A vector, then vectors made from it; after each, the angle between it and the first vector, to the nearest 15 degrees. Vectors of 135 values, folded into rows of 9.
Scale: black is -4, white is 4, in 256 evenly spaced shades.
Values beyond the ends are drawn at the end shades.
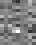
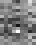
30 degrees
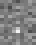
30 degrees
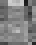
75 degrees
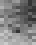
120 degrees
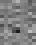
165 degrees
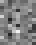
45 degrees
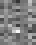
15 degrees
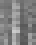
60 degrees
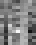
45 degrees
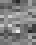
30 degrees
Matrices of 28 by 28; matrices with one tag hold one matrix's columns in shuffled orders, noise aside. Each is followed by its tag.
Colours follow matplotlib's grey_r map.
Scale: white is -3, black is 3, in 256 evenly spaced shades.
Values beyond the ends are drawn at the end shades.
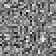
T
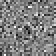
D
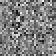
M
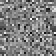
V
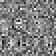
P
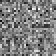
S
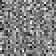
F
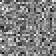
V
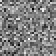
V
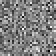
F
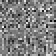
S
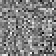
P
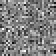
F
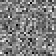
V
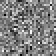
F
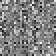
F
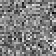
T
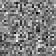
T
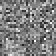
S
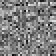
M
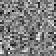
T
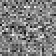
D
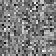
F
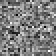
D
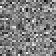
V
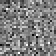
P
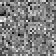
M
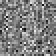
F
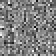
F
